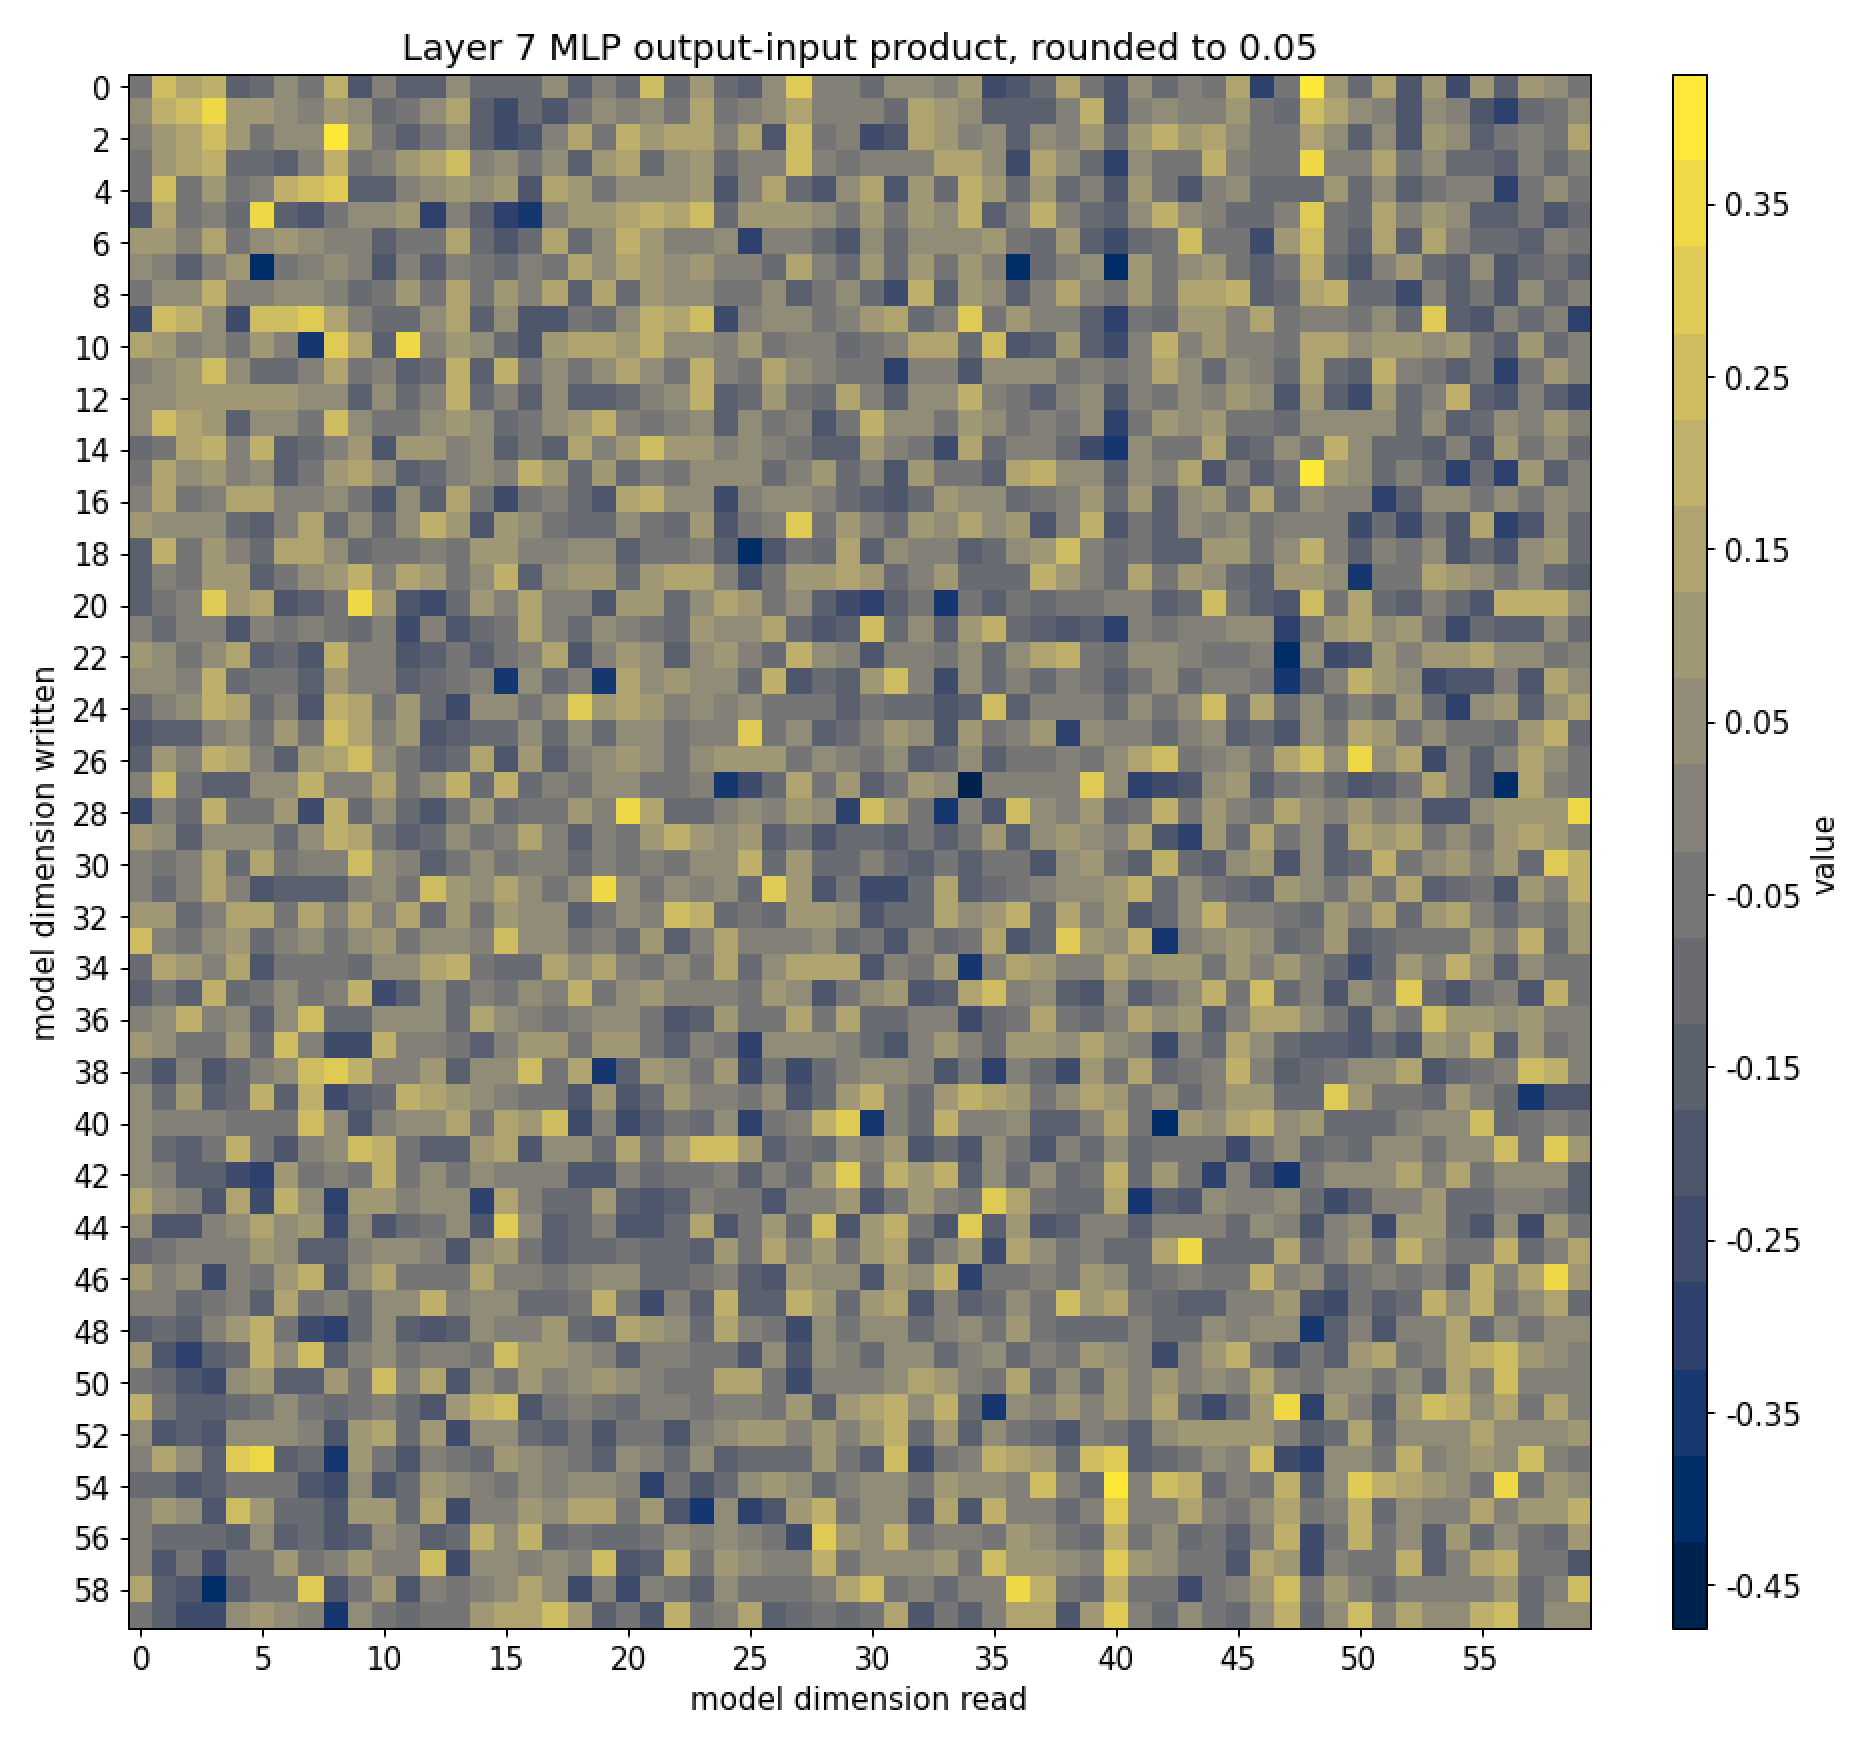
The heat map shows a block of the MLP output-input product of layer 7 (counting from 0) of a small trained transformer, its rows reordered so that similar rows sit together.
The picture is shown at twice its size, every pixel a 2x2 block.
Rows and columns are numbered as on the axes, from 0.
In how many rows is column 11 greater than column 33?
23
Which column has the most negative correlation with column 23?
40
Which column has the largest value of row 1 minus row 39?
3
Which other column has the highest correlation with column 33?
29
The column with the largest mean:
58
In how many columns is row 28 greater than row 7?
28
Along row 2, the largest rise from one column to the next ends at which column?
27
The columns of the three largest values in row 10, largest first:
11, 8, 35
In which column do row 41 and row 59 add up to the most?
56
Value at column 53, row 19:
0.15
